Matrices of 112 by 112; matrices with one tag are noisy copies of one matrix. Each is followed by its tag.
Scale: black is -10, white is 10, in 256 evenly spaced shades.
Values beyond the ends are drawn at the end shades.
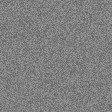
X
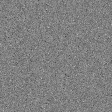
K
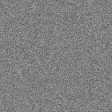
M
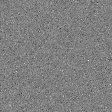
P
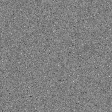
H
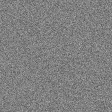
X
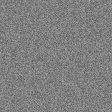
P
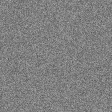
H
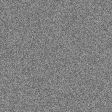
M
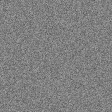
K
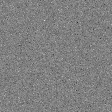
K
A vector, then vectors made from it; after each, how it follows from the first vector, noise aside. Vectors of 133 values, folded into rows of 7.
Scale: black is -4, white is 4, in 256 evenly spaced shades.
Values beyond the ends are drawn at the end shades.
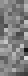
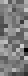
copied.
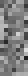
negated.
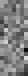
copied.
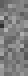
reversed, shrunk.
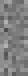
wrapped around, negated, shrunk.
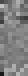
wrapped around, partly zeroed.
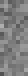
wrapped around, negated, shrunk.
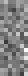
sign-scrambled.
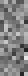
sign-scrambled.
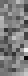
negated.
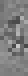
wrapped around, partly zeroed.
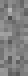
wrapped around, negated, shrunk.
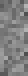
wrapped around, negated, shrunk.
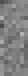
reversed, shrunk.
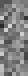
reversed.
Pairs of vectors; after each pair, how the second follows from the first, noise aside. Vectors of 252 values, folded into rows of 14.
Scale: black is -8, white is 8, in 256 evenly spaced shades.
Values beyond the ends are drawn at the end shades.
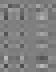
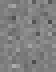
wrapped around, partly zeroed.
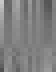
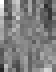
scaled up.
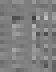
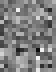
wrapped around, scaled up.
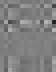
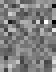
scaled up.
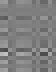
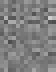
reversed.
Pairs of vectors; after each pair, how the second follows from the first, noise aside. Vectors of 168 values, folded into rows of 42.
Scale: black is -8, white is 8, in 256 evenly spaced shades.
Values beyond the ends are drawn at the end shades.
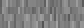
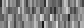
scaled up.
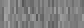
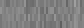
reversed, shrunk.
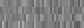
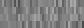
wrapped around, negated.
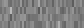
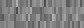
wrapped around.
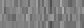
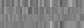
negated, partly zeroed.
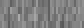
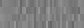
reversed, shrunk.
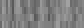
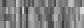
wrapped around, scaled up.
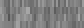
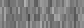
reversed.
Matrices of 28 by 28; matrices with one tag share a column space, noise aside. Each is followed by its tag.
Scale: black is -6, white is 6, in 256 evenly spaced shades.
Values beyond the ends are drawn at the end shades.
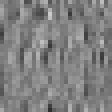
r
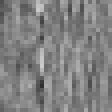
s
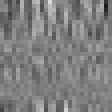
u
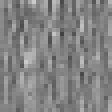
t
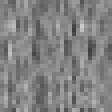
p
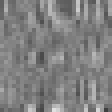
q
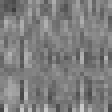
q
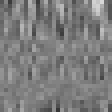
u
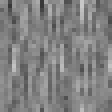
s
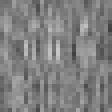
p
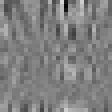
u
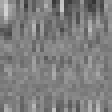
u
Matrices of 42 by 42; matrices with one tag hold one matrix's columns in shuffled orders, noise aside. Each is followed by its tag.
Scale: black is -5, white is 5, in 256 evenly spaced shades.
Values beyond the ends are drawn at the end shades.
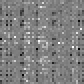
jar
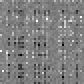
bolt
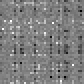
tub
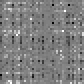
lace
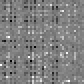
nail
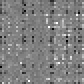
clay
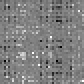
nail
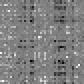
nail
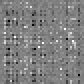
jar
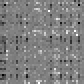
lace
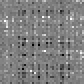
bolt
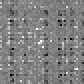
jar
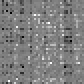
clay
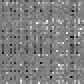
tub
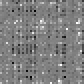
tub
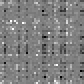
tub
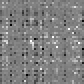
jar
